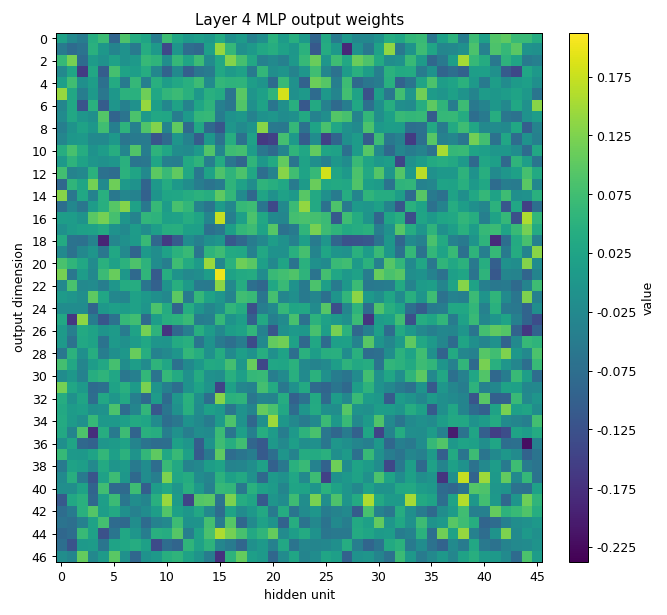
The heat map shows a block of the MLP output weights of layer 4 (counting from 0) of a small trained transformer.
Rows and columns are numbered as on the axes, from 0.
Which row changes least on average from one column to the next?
17
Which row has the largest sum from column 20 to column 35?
12
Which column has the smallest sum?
36
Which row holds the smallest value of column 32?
11
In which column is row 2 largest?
38
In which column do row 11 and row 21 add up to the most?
15
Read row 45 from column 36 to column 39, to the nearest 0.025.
-0.1 -0.025 -0.05 0.025
